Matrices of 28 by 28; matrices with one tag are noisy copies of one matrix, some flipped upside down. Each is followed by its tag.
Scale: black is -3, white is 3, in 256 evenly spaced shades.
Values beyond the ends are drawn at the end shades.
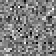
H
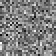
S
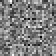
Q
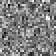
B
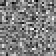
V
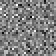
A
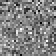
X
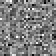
Q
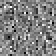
H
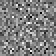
A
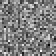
B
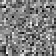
V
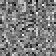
V
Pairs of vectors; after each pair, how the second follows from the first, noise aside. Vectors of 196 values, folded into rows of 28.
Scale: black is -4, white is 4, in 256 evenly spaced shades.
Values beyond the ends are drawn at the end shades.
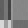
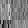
negated, partly zeroed.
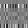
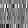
sign-scrambled.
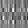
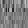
negated, partly zeroed.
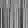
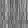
reversed, negated, shrunk.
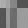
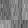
reversed, negated, shrunk.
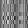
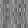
reversed, negated, shrunk.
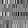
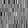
negated, partly zeroed.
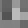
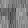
reversed, negated, shrunk.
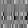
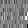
negated, partly zeroed.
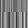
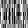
wrapped around, negated, scaled up.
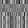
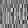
wrapped around.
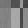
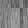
shrunk.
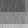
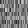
shuffled.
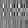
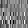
reversed.
